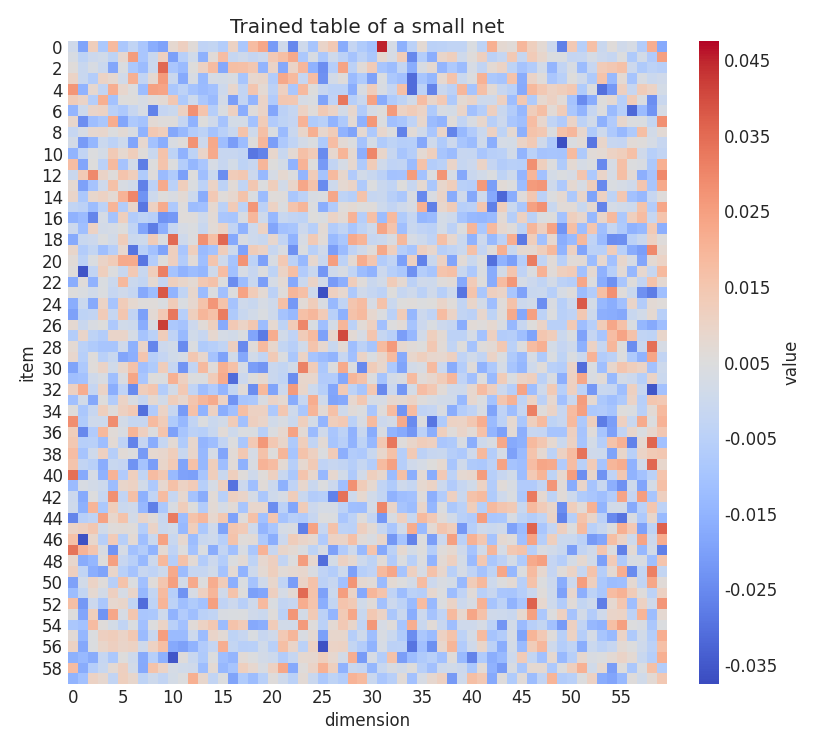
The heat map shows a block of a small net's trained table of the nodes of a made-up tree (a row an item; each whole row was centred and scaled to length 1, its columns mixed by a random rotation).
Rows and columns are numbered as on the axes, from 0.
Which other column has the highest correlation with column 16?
55
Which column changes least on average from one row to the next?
39
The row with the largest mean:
50
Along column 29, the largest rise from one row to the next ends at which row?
31
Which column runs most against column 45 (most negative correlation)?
9
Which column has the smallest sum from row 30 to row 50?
53
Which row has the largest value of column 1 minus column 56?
6
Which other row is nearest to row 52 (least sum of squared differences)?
11
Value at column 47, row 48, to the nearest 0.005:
0.025
